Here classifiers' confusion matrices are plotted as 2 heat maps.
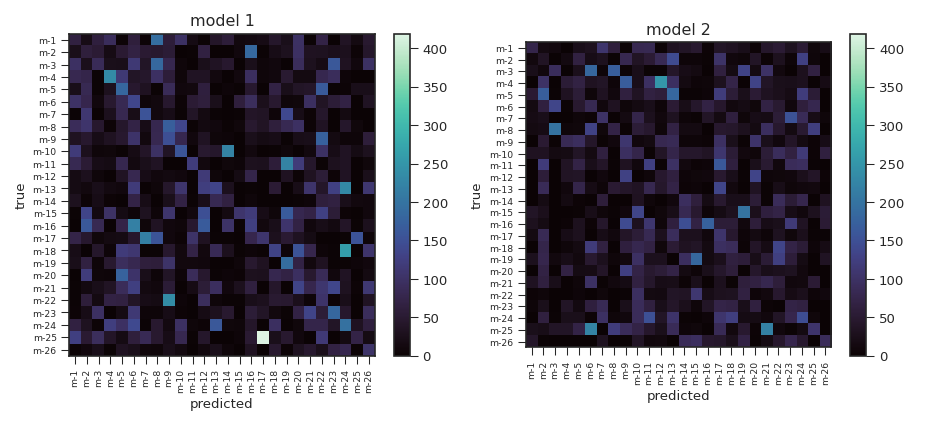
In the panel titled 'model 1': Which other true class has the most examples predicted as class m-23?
m-3
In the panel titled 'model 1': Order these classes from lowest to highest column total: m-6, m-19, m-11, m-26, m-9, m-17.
m-11, m-17, m-26, m-19, m-9, m-6
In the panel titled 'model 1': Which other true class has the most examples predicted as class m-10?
m-8
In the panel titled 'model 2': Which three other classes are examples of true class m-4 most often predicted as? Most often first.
m-12, m-9, m-20
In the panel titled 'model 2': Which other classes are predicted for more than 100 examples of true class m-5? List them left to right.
m-2, m-13, m-17, m-24
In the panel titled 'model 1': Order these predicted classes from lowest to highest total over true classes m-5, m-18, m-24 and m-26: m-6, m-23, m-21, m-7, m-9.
m-7, m-23, m-9, m-21, m-6
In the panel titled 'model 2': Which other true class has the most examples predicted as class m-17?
m-11
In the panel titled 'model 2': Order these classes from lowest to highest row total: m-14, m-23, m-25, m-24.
m-14, m-23, m-24, m-25
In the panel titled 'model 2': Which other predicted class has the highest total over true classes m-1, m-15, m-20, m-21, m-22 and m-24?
m-10
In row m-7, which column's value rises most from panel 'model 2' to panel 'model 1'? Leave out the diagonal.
m-19
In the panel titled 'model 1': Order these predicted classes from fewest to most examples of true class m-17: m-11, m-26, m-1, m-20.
m-26, m-20, m-1, m-11
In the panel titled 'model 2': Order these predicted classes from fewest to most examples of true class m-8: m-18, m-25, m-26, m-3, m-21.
m-26, m-18, m-21, m-25, m-3
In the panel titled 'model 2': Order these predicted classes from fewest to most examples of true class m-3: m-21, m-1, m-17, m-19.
m-1, m-17, m-21, m-19
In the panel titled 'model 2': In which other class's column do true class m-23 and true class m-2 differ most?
m-13
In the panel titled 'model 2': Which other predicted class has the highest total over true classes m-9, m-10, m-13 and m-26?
m-17
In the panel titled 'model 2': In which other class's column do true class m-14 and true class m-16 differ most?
m-9
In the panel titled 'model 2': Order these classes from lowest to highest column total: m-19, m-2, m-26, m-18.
m-26, m-19, m-18, m-2
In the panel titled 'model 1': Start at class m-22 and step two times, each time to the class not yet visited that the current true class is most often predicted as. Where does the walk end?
m-6
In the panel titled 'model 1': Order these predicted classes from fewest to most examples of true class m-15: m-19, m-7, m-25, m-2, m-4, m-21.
m-25, m-7, m-21, m-4, m-2, m-19
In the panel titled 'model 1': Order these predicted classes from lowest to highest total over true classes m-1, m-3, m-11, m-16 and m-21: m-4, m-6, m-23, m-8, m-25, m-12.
m-25, m-4, m-12, m-23, m-8, m-6
